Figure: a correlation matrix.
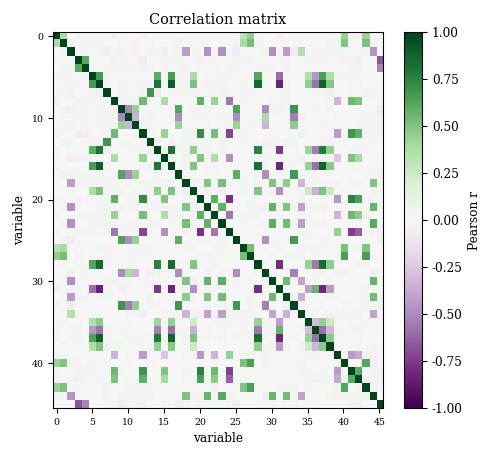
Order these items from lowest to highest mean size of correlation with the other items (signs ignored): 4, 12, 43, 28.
4, 43, 12, 28
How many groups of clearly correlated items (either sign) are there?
7
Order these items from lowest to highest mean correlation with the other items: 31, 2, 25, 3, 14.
31, 2, 3, 25, 14
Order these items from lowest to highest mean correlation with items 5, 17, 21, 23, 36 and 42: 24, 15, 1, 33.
24, 1, 15, 33
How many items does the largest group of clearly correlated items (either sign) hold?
11
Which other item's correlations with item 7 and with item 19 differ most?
13
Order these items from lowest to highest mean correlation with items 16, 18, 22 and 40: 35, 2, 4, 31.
31, 2, 4, 35
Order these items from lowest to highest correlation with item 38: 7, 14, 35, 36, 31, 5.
31, 36, 7, 35, 5, 14
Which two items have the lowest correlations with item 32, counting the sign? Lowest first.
2, 34
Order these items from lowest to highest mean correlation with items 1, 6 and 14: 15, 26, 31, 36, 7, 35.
31, 36, 7, 15, 26, 35
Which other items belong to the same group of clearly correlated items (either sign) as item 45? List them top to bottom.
3, 4
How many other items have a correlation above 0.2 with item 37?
8
